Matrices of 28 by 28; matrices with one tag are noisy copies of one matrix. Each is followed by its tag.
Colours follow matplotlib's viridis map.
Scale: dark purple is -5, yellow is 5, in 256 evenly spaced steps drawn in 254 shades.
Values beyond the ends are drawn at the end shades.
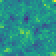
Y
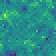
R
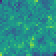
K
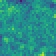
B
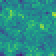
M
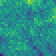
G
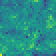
K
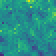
G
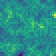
M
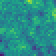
G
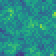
M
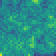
K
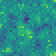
Y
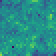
K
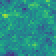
R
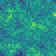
M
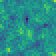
Y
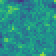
B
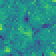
Y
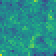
K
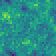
R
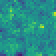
M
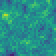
R
